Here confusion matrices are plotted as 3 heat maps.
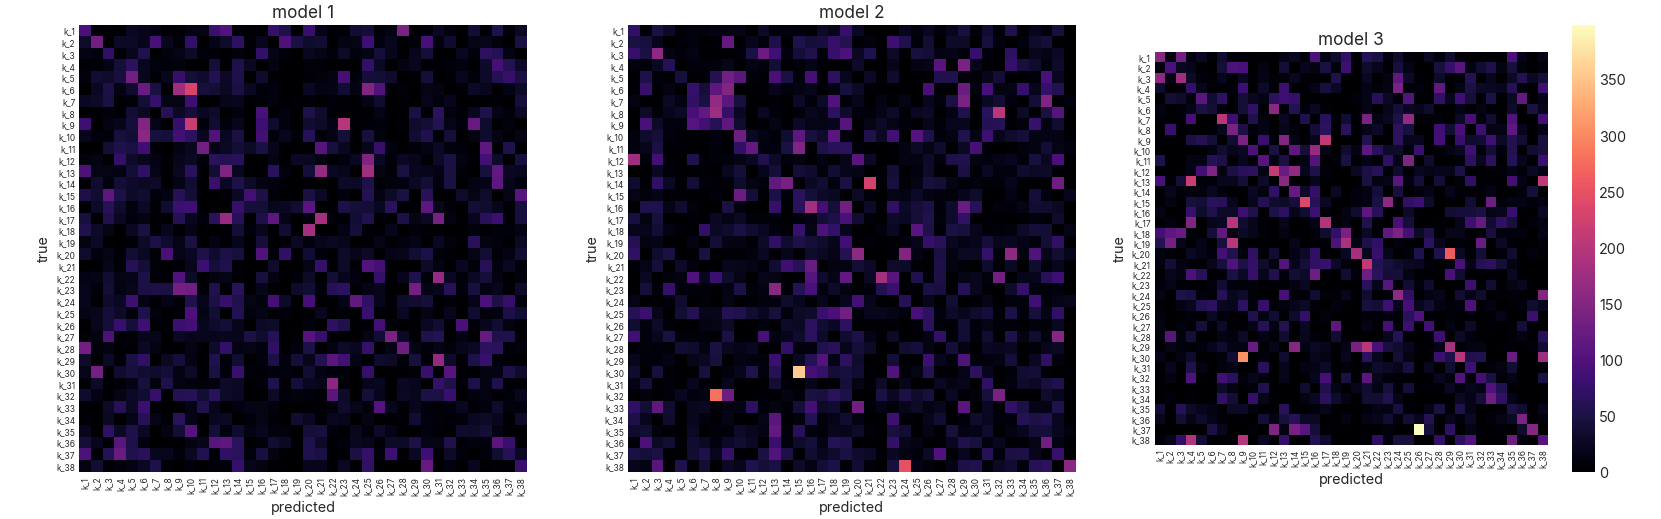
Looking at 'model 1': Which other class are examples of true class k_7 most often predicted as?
k_10
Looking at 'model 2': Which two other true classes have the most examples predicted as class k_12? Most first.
k_3, k_27
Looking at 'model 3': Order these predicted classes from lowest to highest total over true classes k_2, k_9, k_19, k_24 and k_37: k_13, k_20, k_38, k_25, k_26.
k_20, k_25, k_38, k_13, k_26
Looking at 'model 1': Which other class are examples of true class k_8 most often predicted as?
k_16
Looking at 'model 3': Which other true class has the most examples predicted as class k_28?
k_4
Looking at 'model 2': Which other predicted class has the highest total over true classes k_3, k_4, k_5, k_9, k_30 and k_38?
k_15
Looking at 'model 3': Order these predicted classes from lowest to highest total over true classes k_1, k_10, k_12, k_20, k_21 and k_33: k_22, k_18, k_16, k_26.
k_18, k_26, k_22, k_16
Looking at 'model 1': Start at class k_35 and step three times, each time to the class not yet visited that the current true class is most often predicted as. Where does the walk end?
k_9
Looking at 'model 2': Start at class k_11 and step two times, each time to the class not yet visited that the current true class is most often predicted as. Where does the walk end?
k_10
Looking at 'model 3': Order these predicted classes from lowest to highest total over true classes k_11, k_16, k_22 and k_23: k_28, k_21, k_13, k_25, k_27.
k_28, k_27, k_13, k_25, k_21
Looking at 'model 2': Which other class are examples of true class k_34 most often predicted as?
k_13
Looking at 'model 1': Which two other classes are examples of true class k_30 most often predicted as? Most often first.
k_2, k_32
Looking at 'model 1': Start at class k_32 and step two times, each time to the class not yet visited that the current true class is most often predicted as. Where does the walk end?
k_31
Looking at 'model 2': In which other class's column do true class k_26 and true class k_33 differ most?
k_20
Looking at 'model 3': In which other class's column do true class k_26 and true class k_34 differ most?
k_33
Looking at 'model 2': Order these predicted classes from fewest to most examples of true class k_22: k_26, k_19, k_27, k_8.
k_26, k_27, k_8, k_19
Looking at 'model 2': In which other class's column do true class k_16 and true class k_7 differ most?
k_8
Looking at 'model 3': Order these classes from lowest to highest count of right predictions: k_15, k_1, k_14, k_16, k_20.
k_16, k_14, k_1, k_20, k_15
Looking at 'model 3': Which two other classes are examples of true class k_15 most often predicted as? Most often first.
k_23, k_33
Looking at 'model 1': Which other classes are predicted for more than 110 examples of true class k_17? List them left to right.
k_13, k_21, k_31
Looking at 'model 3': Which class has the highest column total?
k_21
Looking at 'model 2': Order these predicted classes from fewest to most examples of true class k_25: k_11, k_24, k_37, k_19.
k_24, k_11, k_37, k_19
